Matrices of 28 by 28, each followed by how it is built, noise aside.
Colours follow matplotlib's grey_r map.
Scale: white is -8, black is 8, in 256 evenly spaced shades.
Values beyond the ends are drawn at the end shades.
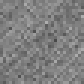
Hankel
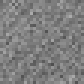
Hankel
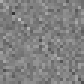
diagonal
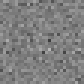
uneven rows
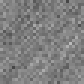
Hankel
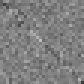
diagonal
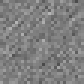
Hankel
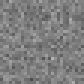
blocks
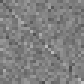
diagonal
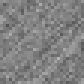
Hankel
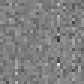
uneven columns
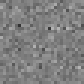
uneven rows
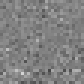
uneven rows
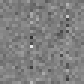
uneven columns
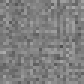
blocks
